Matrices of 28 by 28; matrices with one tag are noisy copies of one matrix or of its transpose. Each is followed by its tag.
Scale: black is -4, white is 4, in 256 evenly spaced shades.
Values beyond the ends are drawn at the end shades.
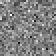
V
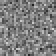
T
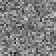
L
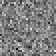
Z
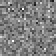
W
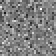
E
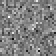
W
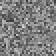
V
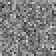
L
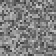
T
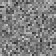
W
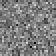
E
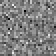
T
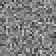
Z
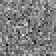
T
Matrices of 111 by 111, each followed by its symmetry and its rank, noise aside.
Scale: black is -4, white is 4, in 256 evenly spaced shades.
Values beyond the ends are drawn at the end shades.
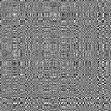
symmetric, rank three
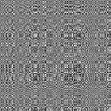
symmetric, rank three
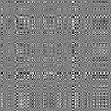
antisymmetric, rank two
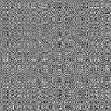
antisymmetric, rank four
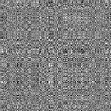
no symmetry, rank four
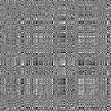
symmetric, rank two
